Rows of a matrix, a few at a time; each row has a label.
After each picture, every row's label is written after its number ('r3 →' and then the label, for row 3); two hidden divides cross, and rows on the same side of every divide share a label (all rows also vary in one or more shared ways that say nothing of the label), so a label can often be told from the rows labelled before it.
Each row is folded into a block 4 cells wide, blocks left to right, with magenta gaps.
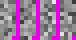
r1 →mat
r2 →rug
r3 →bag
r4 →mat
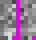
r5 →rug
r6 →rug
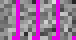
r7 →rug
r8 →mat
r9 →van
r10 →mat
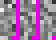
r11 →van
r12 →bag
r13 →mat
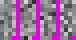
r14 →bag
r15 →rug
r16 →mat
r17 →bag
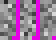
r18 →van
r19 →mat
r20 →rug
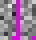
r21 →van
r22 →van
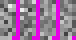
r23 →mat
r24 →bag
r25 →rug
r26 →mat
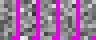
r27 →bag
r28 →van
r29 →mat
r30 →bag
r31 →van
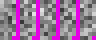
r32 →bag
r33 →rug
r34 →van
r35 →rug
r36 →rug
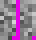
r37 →bag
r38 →bag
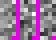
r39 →van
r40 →bag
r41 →van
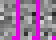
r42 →bag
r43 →mat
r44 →mat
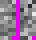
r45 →van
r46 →rug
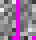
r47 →van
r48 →rug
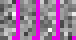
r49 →rug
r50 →mat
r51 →bag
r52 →bag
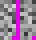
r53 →mat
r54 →mat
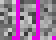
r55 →bag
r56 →mat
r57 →mat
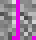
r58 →bag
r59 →bag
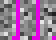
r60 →rug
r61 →van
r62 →mat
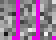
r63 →mat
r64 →rug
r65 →bag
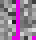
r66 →mat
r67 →rug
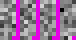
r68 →bag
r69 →rug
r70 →bag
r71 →rug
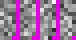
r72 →mat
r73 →rug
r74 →van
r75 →mat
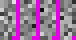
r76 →bag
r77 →van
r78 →rug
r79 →mat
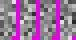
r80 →bag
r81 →mat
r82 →mat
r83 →mat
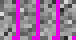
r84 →mat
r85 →van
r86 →rug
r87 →rug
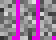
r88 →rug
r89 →van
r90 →mat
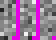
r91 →rug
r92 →bag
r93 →van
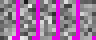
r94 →rug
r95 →van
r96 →mat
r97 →rug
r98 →mat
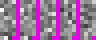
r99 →van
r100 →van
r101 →bag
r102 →rug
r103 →bag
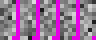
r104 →rug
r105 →van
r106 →rug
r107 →bag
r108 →mat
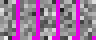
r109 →van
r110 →mat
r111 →rug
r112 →rug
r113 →bag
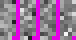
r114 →mat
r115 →van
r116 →van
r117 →bag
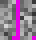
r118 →van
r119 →mat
